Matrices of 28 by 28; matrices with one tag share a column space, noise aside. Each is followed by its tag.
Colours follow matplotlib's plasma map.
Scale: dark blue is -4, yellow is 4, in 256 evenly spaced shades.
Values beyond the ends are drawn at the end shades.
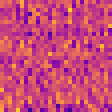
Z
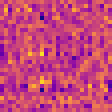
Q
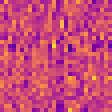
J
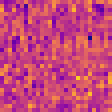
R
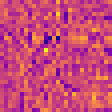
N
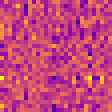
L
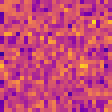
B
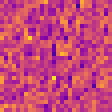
L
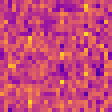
B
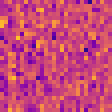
J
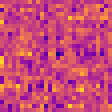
Q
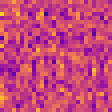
N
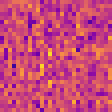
B
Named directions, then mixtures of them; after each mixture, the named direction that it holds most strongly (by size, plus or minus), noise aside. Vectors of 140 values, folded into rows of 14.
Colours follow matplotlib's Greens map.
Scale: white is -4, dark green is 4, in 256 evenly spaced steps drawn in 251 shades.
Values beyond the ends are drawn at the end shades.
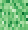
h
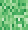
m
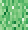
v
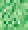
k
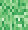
m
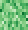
h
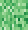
m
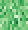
h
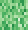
m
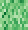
k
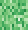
m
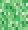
h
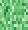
v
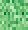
h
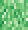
k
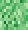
k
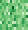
v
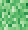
k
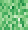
m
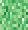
v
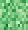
h
